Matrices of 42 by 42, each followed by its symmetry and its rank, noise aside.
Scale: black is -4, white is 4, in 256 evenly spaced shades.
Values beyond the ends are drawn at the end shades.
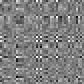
symmetric, rank two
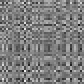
no symmetry, rank two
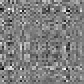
no symmetry, rank four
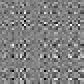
no symmetry, rank two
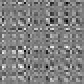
antisymmetric, rank two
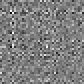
no symmetry, rank four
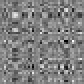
no symmetry, rank three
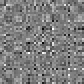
symmetric, rank four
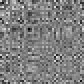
symmetric, rank four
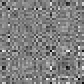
symmetric, rank three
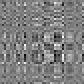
no symmetry, rank two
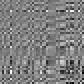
symmetric, rank two
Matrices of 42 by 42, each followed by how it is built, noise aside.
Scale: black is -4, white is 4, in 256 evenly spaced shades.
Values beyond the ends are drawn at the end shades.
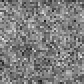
smooth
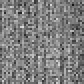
blocks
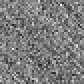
Toeplitz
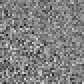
lower triangular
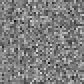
noise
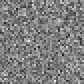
noise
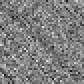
Toeplitz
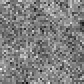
smooth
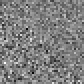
lower triangular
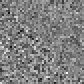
lower triangular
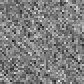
Toeplitz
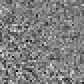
lower triangular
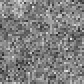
smooth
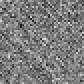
Toeplitz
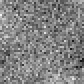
smooth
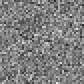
noise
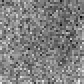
smooth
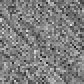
Toeplitz
